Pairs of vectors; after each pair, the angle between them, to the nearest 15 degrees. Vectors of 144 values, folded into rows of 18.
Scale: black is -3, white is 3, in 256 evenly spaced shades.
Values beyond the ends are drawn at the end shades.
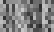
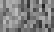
90 degrees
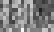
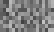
105 degrees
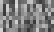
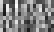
15 degrees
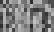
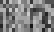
15 degrees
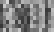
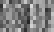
30 degrees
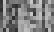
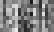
150 degrees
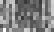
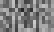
75 degrees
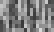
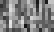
150 degrees
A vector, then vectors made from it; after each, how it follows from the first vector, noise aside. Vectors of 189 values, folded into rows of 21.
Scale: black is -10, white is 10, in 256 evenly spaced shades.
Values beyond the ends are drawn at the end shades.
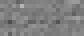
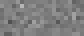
sign-scrambled.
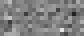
reversed, scaled up.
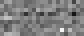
reversed, scaled up.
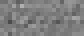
copied.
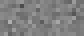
sign-scrambled.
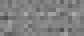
reversed, negated.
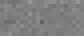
wrapped around, negated, shrunk.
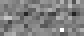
reversed, scaled up.
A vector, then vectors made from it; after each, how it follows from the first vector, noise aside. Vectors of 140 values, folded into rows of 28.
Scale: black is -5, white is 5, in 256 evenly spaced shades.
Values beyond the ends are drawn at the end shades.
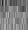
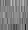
reversed, partly zeroed.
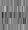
wrapped around, partly zeroed.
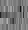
wrapped around, partly zeroed.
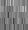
negated, partly zeroed.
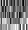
reversed, negated, scaled up.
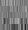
reversed, partly zeroed.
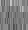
negated, partly zeroed.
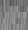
shrunk.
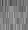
shrunk.
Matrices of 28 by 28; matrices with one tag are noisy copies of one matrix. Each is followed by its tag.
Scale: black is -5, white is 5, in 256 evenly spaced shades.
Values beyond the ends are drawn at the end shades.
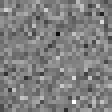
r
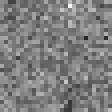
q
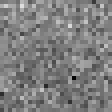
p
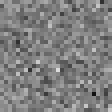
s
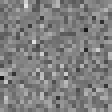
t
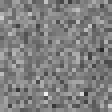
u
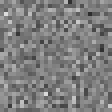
u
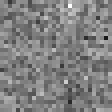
q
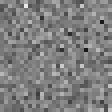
t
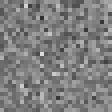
t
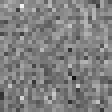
p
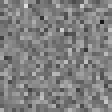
t
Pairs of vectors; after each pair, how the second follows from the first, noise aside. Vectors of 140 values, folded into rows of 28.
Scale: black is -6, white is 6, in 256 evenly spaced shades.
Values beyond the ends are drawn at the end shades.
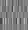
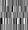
scaled up.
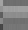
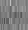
wrapped around, negated, partly zeroed.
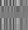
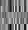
reversed, negated, scaled up.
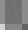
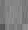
negated, shrunk.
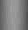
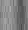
wrapped around.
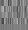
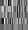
scaled up.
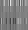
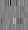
negated, partly zeroed.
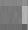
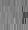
negated, partly zeroed.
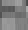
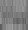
reversed, shrunk.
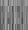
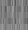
reversed, shrunk.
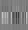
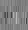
negated, partly zeroed.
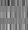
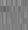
wrapped around, shrunk.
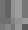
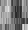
negated, scaled up.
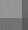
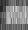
wrapped around, scaled up.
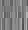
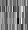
wrapped around, scaled up.
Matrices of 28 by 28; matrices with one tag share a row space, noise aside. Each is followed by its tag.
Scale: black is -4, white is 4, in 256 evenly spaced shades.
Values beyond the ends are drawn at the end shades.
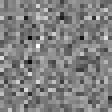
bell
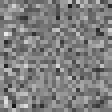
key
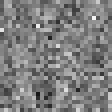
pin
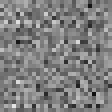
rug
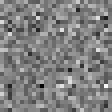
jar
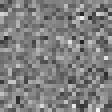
jar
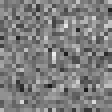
rug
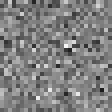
pin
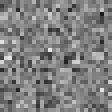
pin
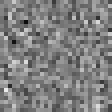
key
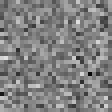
jar
